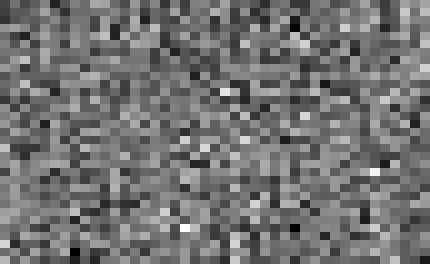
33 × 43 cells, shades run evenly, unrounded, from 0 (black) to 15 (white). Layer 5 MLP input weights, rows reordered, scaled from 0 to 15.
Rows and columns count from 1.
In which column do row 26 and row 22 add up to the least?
13
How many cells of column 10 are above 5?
24
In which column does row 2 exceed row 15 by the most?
41
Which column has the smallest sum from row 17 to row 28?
37
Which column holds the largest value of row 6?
31
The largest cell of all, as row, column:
29, 19
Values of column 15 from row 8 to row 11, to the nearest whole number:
7 8 5 7
